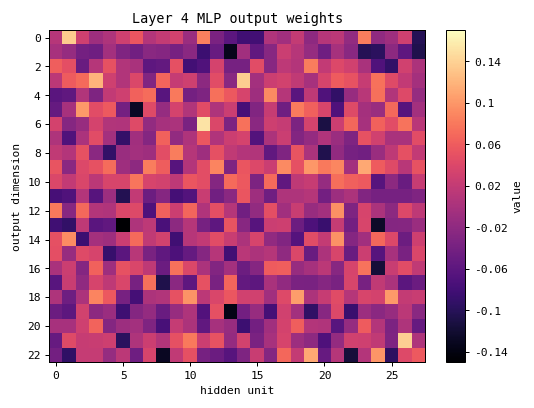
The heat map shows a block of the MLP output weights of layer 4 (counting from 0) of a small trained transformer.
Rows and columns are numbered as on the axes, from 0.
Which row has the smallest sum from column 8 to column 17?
1
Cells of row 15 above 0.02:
7
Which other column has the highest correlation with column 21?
0
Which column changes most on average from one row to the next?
5
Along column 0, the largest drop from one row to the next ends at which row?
13
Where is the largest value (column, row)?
11, 6
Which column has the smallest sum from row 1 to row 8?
20
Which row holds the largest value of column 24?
22
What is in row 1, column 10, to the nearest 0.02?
-0.02
